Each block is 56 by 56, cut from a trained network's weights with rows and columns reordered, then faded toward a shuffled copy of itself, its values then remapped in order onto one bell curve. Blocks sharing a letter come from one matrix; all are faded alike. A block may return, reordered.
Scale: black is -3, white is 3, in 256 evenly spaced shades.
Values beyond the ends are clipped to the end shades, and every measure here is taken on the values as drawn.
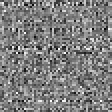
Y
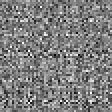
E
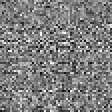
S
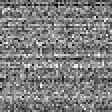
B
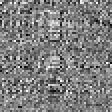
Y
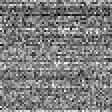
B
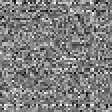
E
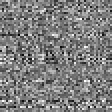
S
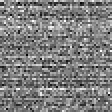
B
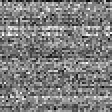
B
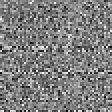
Y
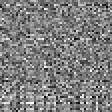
E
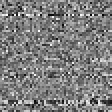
E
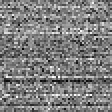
B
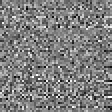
S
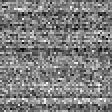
B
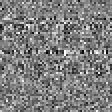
Y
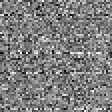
E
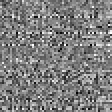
E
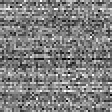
B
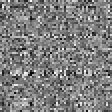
Y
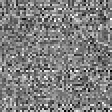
E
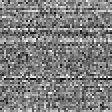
B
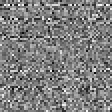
S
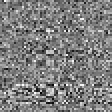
Y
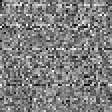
S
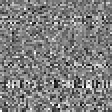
S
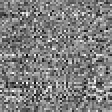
E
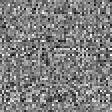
Y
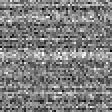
B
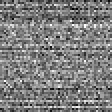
B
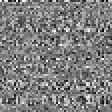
Y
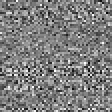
E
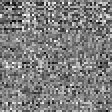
S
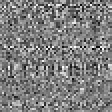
Y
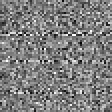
Y
